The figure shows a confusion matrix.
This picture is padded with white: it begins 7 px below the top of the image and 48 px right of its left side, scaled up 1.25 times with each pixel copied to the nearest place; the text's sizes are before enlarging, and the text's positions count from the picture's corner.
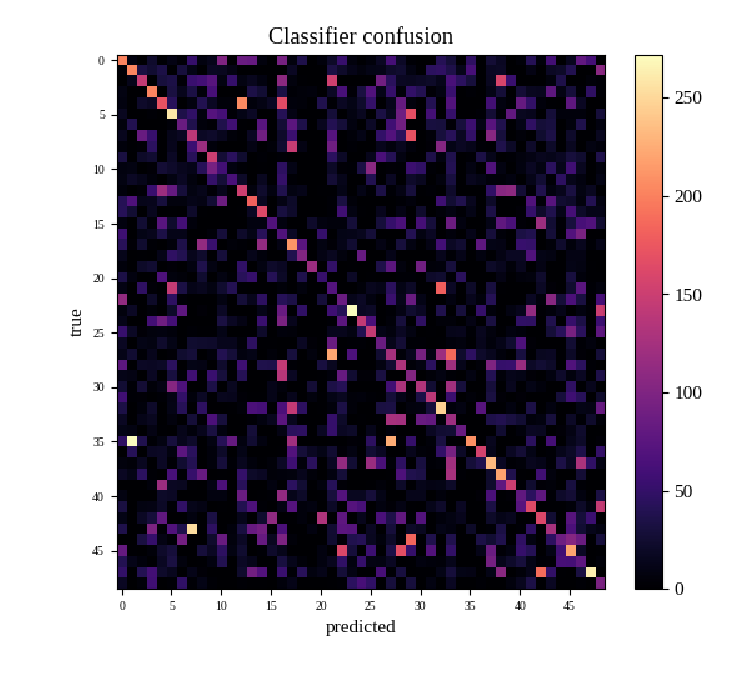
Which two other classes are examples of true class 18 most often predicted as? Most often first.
24, 41
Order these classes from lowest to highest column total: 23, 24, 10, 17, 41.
24, 23, 10, 41, 17
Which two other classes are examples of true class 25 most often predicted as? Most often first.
45, 48
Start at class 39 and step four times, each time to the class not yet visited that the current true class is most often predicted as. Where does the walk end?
33
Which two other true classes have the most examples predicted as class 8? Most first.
17, 38
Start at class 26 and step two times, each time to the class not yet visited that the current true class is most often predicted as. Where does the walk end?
32
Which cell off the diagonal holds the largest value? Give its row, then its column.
35, 1
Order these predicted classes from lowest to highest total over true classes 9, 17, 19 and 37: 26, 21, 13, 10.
13, 10, 21, 26
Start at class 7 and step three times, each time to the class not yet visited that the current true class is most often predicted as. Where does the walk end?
46
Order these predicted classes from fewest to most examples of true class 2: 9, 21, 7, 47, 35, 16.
47, 35, 7, 9, 16, 21
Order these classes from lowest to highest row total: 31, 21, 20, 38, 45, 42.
20, 31, 21, 38, 42, 45
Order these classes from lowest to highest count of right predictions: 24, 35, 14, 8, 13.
8, 24, 14, 13, 35
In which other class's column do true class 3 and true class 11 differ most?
43
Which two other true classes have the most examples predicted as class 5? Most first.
21, 30
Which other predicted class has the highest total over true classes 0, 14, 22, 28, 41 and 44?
16
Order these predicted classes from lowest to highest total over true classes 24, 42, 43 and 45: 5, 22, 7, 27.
27, 5, 7, 22
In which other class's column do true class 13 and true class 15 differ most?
42
